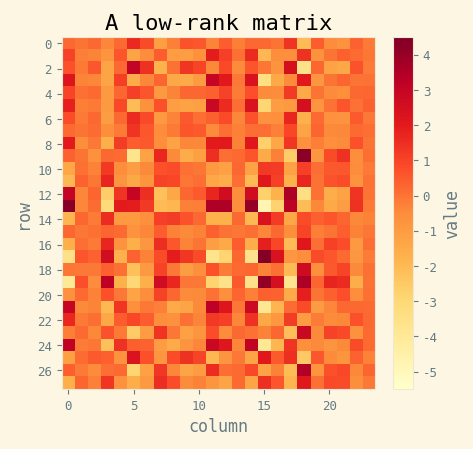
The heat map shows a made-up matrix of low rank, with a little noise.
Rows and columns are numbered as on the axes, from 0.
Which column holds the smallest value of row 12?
18
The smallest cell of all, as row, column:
13, 15
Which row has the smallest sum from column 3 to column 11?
9
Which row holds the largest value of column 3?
19
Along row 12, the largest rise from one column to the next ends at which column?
17
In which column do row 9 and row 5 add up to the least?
5
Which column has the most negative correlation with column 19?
11
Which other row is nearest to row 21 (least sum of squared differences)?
3
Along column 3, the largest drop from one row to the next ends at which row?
12
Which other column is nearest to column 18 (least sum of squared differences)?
7
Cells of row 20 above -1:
22
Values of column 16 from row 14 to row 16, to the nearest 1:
1 0 1
